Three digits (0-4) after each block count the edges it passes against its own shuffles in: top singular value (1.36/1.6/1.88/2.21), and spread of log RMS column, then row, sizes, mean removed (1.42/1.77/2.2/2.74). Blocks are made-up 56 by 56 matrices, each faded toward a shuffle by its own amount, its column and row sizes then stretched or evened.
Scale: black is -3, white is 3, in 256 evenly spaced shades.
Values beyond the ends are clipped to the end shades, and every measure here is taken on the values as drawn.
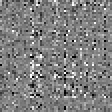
0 4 3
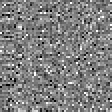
3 1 0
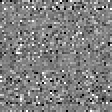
0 0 3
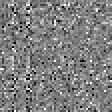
3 2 1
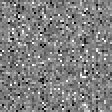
0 3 0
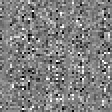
0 4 0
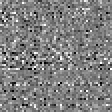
1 1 4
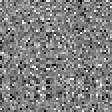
3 0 1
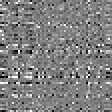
4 3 4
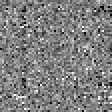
1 1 1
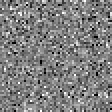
0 0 2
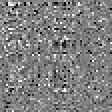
3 2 2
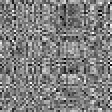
4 3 0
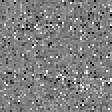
0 0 1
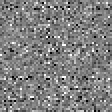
0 1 3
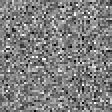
2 1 0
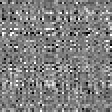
4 2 4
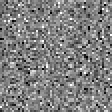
2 0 0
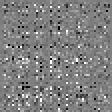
1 4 4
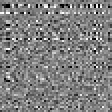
4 2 4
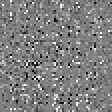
2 3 2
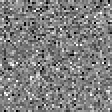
0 0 1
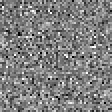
0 0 3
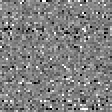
1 0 3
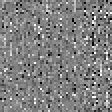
0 4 0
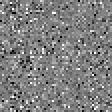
1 2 1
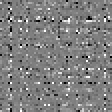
3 3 4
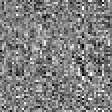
3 3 1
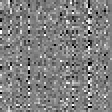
4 4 0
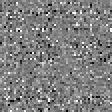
1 1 3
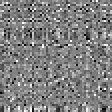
4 1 2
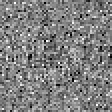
2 0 1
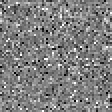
0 1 0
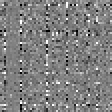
2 4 3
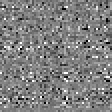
0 1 4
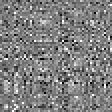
4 2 2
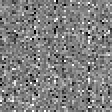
1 3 1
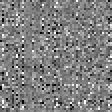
1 4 2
